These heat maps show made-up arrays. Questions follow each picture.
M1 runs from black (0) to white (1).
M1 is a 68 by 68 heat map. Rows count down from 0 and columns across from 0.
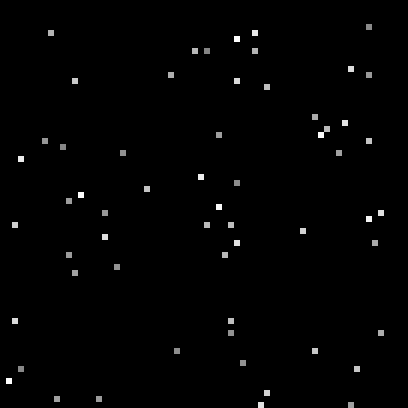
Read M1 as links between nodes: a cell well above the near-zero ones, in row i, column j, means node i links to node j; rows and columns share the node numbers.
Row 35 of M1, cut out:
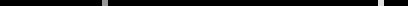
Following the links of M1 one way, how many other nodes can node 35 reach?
3
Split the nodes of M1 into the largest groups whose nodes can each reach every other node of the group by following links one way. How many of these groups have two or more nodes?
1
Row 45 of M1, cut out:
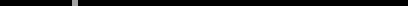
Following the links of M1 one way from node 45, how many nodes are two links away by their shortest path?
2
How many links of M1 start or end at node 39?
5
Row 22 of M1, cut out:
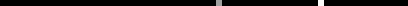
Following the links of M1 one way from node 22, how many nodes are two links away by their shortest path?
3
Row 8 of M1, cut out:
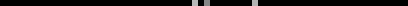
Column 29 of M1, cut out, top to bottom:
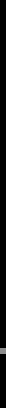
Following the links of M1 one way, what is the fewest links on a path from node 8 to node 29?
4
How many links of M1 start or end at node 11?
3
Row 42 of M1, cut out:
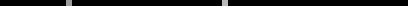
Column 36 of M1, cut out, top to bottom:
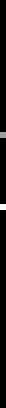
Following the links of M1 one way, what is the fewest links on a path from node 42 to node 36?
3
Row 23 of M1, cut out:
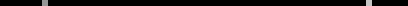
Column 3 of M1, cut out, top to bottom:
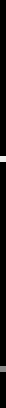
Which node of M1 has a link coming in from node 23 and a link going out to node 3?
node 61
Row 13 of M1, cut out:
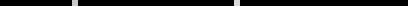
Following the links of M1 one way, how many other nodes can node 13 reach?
7
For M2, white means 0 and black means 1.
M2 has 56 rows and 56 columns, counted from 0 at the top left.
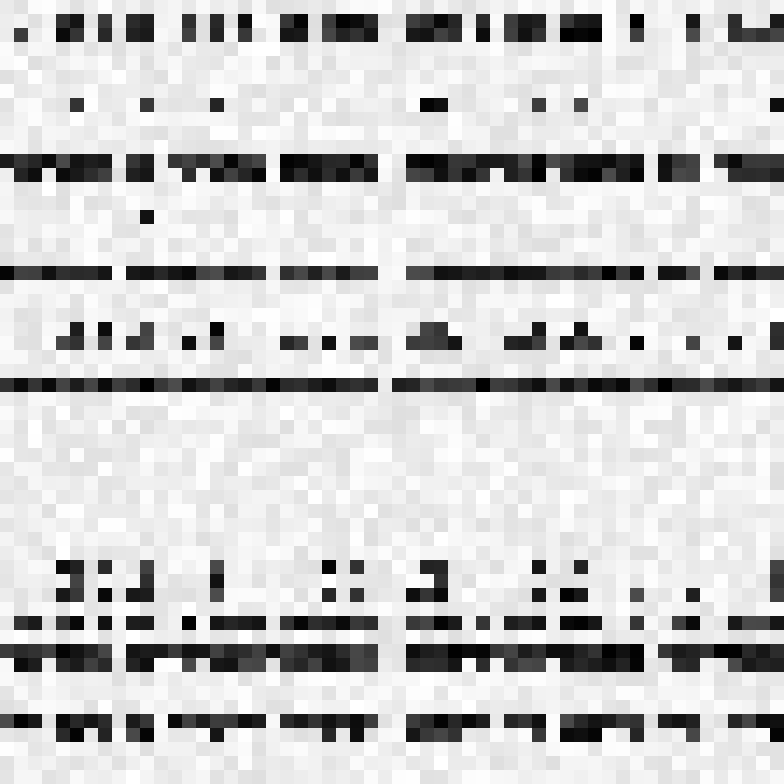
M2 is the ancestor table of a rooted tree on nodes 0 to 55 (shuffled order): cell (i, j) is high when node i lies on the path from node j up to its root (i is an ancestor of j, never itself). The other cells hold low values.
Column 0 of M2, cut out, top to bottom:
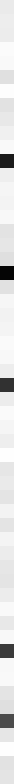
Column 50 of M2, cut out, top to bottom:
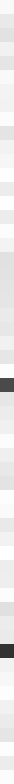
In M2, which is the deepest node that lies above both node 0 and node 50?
46
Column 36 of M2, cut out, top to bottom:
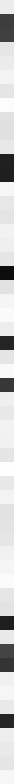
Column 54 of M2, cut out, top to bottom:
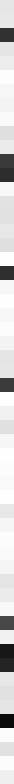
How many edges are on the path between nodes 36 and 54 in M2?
4
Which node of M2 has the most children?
24
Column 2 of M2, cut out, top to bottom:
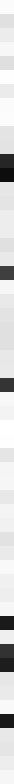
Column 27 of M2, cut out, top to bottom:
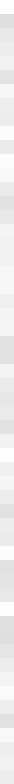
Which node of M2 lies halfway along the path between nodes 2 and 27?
51
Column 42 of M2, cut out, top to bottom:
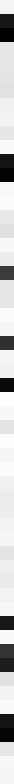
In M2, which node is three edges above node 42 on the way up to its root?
1
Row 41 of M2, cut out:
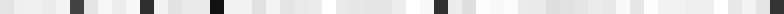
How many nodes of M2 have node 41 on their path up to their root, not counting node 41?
5
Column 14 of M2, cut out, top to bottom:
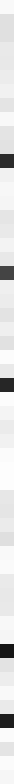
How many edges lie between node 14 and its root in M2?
5
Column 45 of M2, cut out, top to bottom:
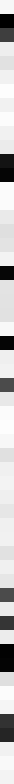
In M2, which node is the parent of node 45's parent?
52
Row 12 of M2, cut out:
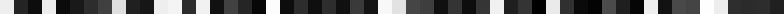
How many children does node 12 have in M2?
2
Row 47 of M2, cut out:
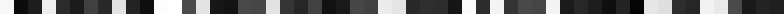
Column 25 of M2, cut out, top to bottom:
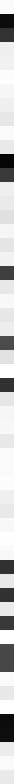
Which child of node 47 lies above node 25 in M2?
44
